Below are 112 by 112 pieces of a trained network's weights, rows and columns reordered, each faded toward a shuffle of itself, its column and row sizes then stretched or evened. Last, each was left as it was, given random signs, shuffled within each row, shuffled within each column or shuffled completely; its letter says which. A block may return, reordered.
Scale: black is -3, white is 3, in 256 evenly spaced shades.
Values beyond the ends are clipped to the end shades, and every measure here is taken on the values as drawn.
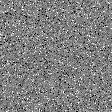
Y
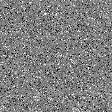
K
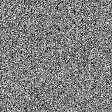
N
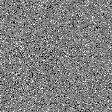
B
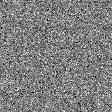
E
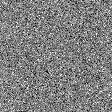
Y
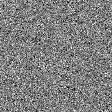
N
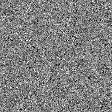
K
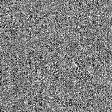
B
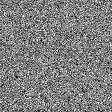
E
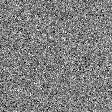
E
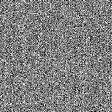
B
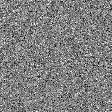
N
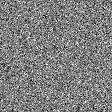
Y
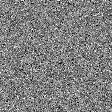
E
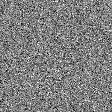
Y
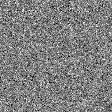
E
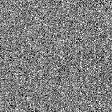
B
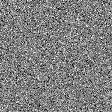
Y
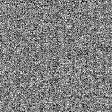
B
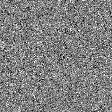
K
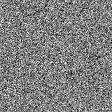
Y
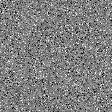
N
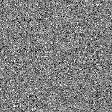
B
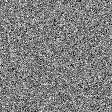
Y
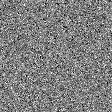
Y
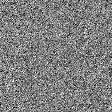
K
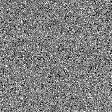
B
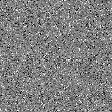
B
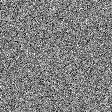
Y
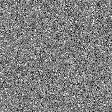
N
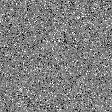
E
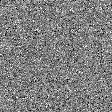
E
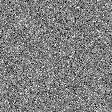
Y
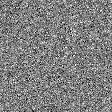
E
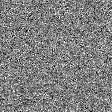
E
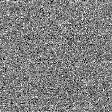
B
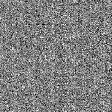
B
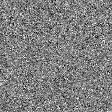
K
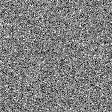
Y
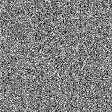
B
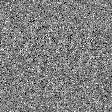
E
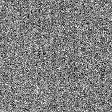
N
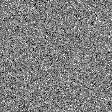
N
